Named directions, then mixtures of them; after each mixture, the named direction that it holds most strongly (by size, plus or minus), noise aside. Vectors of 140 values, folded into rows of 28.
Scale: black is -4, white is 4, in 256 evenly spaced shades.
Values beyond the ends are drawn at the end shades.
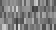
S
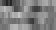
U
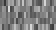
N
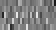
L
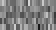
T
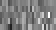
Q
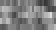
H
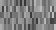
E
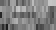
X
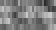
H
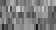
X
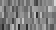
L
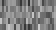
T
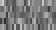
T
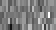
Q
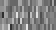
L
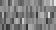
L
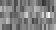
H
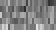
X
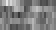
U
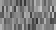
E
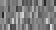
L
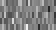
T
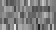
T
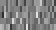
L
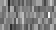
N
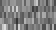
S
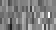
Q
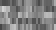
H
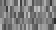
N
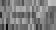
X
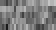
X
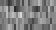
N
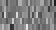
L
